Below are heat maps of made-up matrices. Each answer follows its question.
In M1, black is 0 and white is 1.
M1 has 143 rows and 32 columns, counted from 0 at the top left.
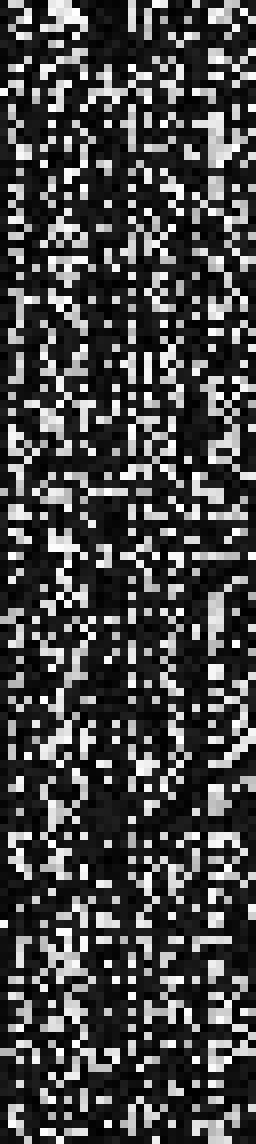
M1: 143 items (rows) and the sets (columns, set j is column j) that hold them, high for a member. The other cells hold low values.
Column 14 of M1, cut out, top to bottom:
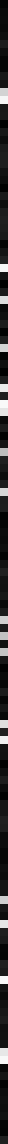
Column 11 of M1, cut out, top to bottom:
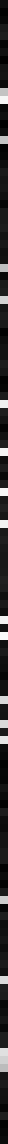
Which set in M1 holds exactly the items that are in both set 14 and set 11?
4
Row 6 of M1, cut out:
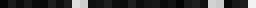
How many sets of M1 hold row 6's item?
5
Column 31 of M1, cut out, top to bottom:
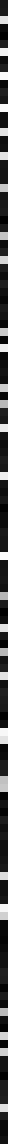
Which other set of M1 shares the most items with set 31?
10
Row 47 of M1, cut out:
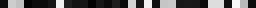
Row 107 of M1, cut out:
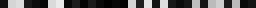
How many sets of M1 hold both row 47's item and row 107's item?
9
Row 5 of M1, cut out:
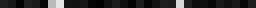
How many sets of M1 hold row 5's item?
3
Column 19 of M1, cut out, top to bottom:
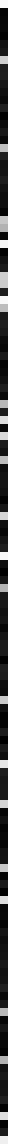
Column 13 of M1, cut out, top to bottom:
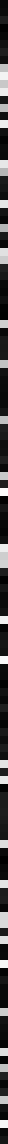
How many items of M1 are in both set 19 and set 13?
5
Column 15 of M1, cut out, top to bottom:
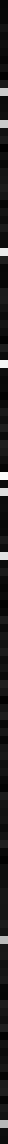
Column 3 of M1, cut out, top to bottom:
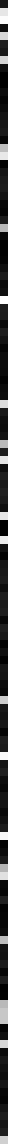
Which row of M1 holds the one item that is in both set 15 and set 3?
117
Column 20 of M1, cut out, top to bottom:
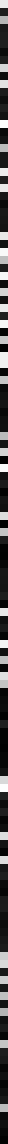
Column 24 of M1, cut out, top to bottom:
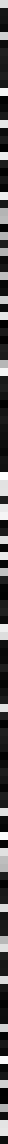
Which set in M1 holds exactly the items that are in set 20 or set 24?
2
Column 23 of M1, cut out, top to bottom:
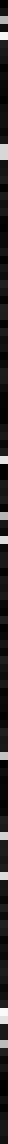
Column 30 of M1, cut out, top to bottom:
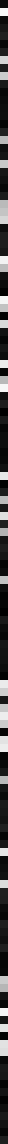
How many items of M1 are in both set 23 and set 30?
3
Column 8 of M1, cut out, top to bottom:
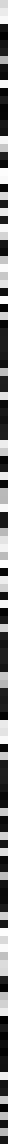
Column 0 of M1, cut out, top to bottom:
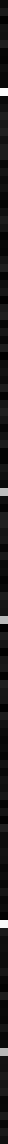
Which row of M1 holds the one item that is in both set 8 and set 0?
61
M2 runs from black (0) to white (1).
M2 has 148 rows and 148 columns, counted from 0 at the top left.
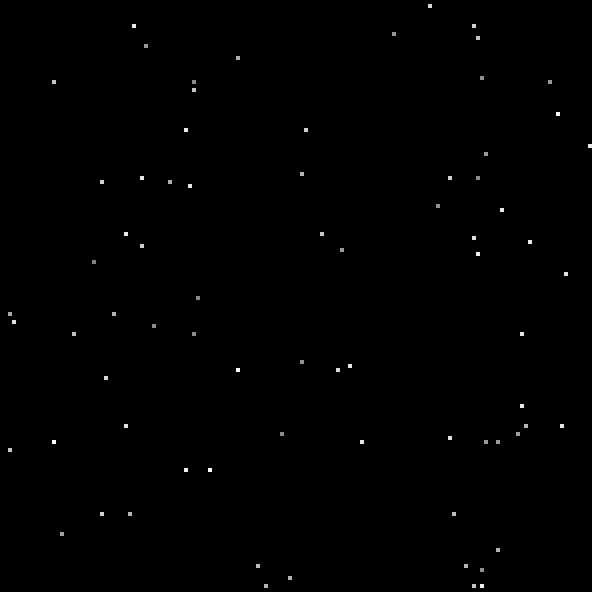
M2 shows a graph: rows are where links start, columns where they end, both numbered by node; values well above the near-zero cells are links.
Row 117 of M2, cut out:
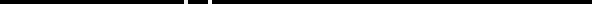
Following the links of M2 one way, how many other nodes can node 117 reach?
4
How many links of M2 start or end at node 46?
3
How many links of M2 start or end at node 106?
3
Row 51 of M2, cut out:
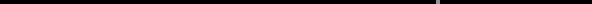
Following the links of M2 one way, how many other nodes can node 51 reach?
3
